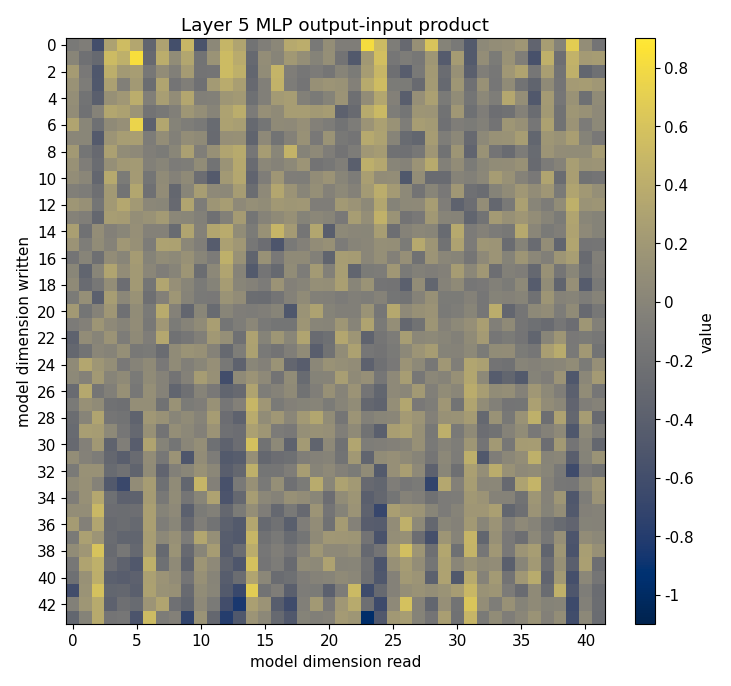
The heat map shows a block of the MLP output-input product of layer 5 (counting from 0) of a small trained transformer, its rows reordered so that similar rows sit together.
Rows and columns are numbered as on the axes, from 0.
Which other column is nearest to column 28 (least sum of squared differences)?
4
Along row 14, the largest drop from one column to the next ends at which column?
20
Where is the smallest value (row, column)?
43, 23
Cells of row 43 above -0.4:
34
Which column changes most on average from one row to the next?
26
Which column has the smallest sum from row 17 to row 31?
39
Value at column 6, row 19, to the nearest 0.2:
-0.2
